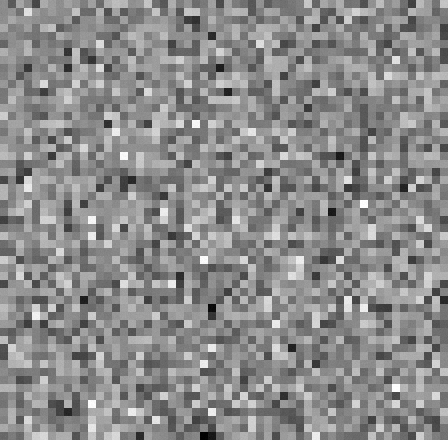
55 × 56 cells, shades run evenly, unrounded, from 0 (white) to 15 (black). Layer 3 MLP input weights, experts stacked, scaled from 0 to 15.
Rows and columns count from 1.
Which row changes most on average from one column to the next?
38
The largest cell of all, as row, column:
55, 26
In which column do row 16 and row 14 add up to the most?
39
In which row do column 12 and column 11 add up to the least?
28
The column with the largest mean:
23
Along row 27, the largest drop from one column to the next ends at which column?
21
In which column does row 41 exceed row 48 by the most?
6
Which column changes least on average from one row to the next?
2
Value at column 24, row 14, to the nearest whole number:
9
